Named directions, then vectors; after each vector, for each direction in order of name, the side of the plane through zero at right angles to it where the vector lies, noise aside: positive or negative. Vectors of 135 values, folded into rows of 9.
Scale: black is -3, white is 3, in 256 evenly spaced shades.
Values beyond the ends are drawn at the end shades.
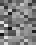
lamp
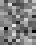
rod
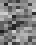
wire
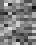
negative, negative, negative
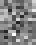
negative, positive, positive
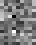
negative, positive, positive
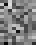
negative, positive, positive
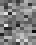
positive, positive, positive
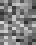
positive, negative, negative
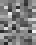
negative, negative, positive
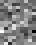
positive, positive, negative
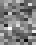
negative, negative, negative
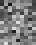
positive, negative, negative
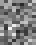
negative, positive, negative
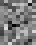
positive, negative, positive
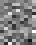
negative, negative, positive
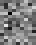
positive, positive, positive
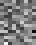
positive, positive, negative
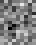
positive, negative, positive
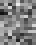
negative, negative, negative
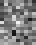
positive, negative, negative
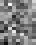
negative, positive, positive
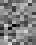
positive, negative, positive
